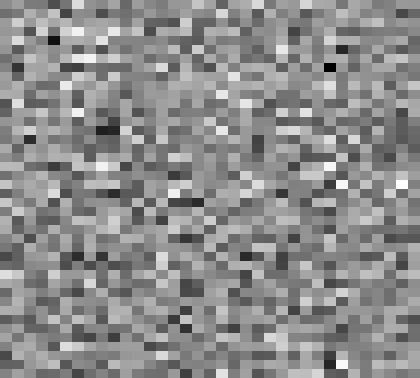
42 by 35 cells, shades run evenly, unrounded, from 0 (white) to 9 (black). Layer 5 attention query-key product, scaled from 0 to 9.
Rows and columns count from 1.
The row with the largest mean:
29
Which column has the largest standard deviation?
28
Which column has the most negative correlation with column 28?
5
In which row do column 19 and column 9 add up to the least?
11
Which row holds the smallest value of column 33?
22
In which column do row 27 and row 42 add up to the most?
16
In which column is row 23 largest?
17
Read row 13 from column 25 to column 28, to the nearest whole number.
4 1 4 4
